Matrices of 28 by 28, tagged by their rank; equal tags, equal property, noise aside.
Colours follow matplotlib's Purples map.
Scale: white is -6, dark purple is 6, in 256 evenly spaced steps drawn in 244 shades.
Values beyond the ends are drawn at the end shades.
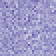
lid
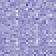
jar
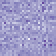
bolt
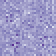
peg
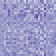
bolt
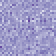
peg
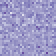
lid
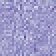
lid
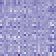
jar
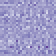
bolt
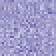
lid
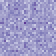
peg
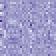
jar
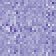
jar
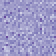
lid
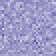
lid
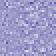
bolt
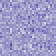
peg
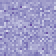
lid
